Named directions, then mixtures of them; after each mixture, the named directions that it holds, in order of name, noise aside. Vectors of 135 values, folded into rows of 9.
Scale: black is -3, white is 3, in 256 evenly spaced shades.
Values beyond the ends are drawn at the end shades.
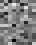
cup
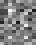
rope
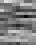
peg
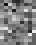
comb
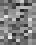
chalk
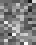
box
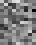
comb, cup.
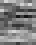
peg.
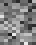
box, comb.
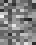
box, cup, peg.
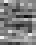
comb, peg.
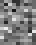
comb.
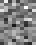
cup, peg, rope.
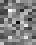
rope.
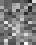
box.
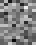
cup.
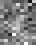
box, chalk.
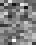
cup.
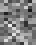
box, cup, peg.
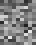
box, chalk.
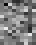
box, comb.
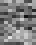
box, peg, rope.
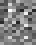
rope.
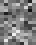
box, cup, peg.
